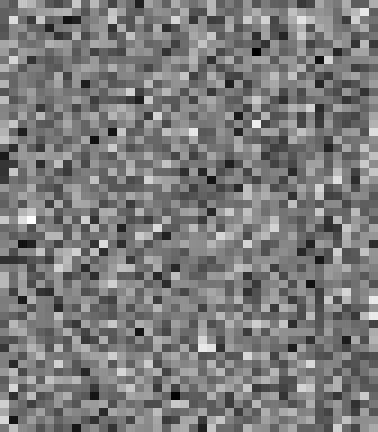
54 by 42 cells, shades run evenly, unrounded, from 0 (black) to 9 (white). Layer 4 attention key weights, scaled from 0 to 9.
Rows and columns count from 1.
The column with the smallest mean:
36
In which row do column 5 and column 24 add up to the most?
44
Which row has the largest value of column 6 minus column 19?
30
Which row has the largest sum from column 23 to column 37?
3
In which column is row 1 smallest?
16
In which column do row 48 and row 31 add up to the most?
12
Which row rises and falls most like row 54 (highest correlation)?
39
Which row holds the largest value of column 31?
29
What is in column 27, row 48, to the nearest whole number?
6
